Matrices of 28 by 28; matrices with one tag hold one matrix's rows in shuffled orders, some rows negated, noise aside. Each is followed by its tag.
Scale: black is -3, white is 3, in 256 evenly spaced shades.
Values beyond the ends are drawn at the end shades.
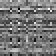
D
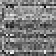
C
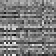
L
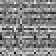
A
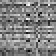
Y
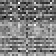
D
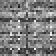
D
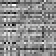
L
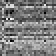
C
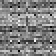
D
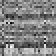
C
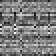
A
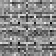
D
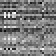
L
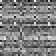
A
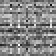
D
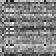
C
